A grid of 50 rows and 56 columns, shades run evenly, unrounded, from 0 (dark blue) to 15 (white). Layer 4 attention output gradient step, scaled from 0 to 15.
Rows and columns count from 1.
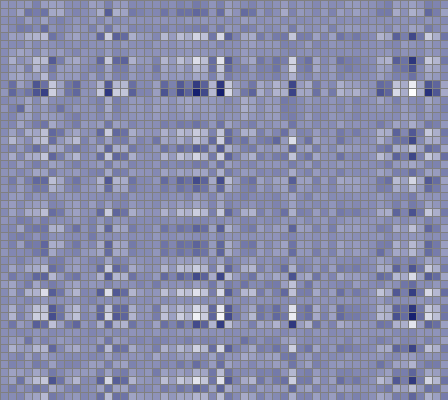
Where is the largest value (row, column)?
12, 52
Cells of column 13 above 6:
38
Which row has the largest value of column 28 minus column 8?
40
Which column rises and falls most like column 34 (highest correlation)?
20
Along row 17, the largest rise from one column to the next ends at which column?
14
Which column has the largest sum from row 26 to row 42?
25
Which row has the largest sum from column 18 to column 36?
37
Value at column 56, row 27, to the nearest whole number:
6
